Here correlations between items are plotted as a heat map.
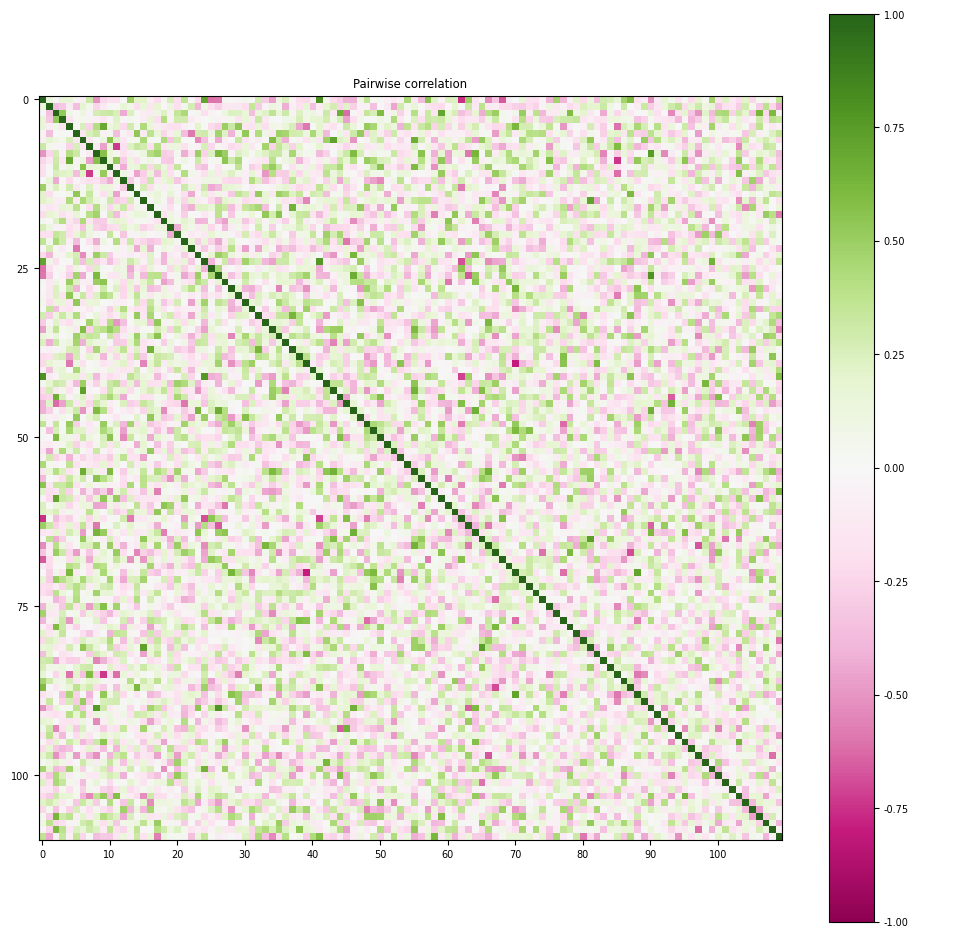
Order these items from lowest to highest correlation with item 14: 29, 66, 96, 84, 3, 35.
66, 3, 84, 96, 29, 35
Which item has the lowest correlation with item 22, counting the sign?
5
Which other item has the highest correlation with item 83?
97
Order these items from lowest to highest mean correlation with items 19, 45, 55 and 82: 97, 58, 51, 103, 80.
58, 51, 103, 97, 80
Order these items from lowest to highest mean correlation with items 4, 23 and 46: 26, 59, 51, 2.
2, 59, 51, 26
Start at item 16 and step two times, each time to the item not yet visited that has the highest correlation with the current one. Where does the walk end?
32
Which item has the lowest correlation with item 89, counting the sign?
85
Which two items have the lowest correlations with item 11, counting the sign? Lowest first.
7, 85
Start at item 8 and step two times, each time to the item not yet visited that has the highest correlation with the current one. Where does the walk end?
26
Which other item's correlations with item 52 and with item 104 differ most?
16
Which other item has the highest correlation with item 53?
39
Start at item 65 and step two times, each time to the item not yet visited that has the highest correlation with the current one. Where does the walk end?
15
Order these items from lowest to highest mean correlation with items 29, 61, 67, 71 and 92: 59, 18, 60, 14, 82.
82, 14, 18, 60, 59
